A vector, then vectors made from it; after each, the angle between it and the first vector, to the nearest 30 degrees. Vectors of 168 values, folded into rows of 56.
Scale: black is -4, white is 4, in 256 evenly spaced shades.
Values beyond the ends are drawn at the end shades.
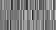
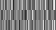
120 degrees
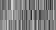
120 degrees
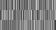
60 degrees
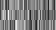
90 degrees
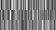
120 degrees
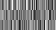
120 degrees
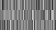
120 degrees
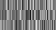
90 degrees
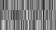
90 degrees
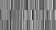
30 degrees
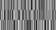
90 degrees
